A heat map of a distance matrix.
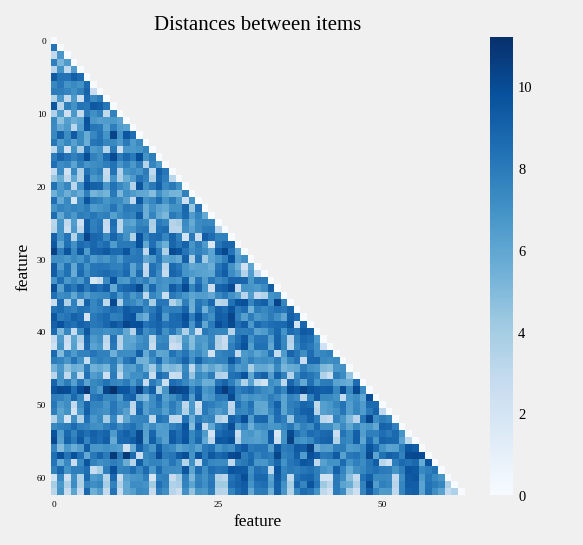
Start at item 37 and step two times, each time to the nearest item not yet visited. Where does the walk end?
23
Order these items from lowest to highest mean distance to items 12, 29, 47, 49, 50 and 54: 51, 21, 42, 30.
51, 21, 30, 42
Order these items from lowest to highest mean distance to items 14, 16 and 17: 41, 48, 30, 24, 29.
29, 24, 48, 30, 41
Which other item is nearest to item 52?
2
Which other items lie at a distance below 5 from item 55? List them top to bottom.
24, 28, 34, 43, 54
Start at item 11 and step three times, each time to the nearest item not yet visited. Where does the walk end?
9
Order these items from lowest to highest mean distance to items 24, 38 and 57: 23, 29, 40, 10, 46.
29, 23, 10, 46, 40
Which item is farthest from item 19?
48
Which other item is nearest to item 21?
45
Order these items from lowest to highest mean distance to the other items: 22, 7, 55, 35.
35, 22, 7, 55
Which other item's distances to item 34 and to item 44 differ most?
54
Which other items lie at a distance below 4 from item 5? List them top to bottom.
38, 44, 49
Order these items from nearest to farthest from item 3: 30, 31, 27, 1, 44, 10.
27, 1, 31, 10, 30, 44
